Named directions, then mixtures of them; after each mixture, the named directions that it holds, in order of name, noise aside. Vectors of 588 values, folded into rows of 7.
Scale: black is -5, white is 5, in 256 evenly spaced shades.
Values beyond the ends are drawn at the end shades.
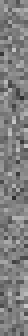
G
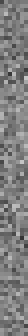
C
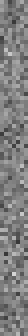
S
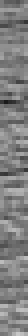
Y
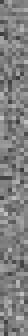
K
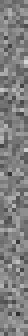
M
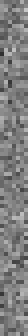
G, K, S.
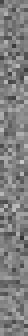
C.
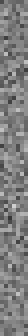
C, M.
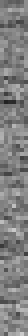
M, Y.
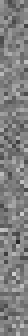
M, S.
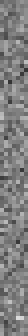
C, K, S.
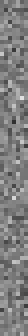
G.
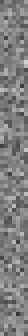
M.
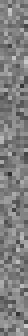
C, M.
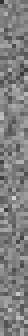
C, G, K.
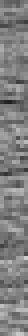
Y.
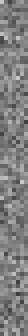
K, S.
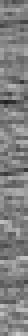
Y.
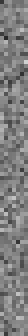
C, K, M.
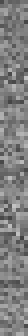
C, Y.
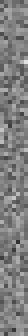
K, M.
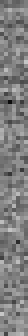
K, M, Y.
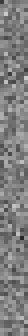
C.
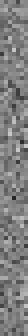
G.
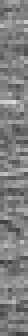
Y.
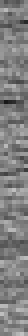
Y.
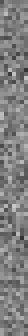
C.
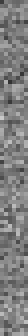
C, K, Y.
